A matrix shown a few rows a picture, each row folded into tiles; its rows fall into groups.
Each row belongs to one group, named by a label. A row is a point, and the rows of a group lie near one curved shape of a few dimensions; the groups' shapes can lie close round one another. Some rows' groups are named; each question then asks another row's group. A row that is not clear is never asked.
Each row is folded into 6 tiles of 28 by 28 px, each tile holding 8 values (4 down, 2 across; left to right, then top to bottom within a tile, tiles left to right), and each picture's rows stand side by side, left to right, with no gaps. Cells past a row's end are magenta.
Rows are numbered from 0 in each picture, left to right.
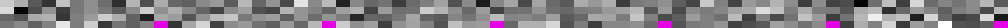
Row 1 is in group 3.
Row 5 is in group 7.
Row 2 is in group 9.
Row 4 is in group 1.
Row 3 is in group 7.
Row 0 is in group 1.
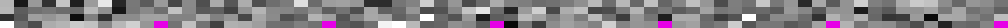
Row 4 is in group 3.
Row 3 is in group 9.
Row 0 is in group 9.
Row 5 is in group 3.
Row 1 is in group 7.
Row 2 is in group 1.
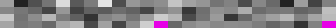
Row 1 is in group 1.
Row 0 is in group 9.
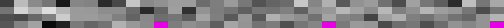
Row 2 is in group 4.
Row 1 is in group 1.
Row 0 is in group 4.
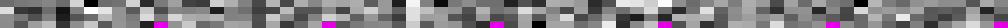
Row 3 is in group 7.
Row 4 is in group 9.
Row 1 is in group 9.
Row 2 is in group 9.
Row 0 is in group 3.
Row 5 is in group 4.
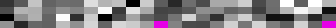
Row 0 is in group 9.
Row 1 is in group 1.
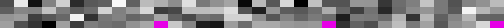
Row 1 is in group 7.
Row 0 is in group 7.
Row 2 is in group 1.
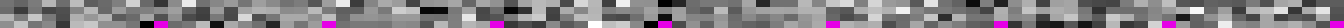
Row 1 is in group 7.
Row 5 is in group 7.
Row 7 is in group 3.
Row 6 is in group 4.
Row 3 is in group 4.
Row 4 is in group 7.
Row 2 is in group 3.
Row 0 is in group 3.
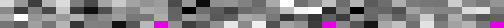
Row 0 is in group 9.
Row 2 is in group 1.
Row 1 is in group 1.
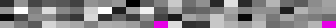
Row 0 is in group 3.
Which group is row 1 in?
9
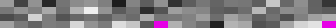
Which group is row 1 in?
9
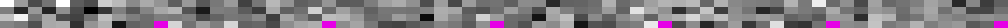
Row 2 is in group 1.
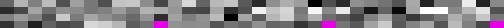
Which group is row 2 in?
3
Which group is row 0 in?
4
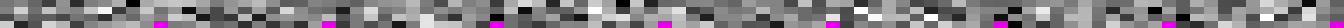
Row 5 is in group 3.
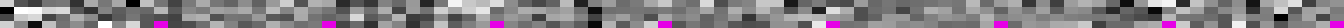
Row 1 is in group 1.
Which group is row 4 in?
1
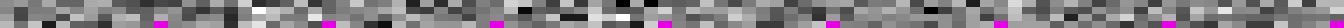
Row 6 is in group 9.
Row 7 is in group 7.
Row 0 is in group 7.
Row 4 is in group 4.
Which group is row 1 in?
3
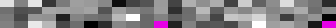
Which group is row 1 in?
4
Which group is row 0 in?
7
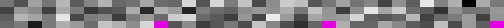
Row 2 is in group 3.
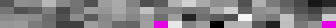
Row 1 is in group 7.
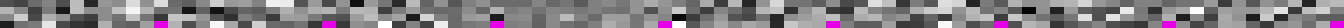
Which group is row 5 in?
1
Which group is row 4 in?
9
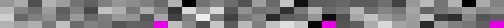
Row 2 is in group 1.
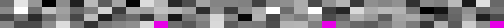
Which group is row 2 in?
3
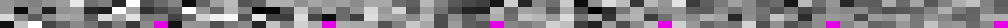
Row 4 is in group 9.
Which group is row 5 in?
7
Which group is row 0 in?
3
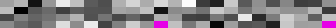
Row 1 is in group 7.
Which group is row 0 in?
1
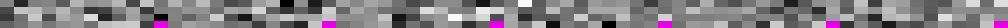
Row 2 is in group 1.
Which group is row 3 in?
7
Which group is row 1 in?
1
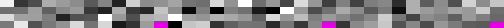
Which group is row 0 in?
9
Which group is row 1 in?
3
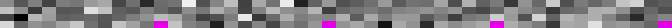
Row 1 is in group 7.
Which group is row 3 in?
7
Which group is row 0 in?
9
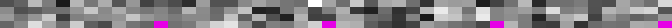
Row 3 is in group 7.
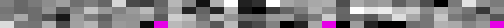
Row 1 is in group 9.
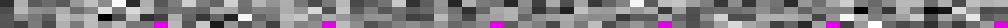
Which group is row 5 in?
3
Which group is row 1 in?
7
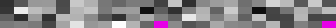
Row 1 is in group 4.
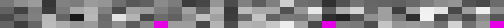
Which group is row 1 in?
3
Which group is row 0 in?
1
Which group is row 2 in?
3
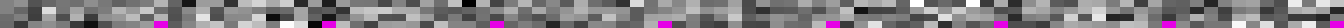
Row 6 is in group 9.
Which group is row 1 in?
4
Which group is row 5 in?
3
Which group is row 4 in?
4
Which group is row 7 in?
1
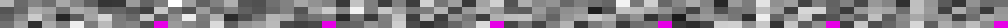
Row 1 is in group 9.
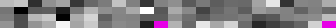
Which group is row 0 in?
1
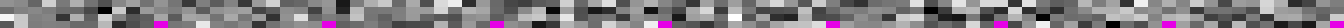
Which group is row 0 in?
9
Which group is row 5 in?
1
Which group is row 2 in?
1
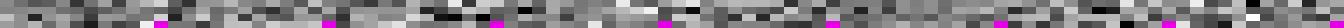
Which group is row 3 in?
1
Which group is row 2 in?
1
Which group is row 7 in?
7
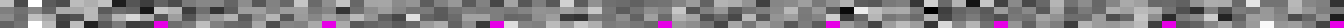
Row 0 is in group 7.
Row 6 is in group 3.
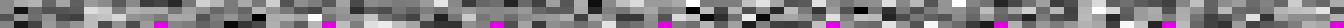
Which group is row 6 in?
9
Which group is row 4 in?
3
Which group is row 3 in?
7
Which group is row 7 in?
7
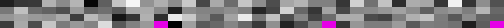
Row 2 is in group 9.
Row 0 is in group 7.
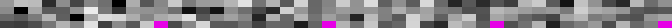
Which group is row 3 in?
4
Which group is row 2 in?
7
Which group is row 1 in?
3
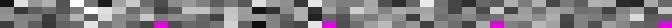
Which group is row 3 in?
7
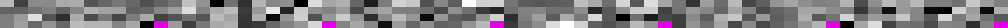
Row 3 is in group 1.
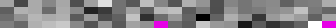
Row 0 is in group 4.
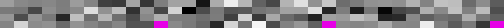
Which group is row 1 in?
1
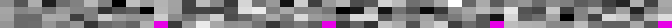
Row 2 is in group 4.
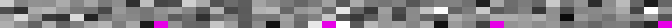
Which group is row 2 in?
9
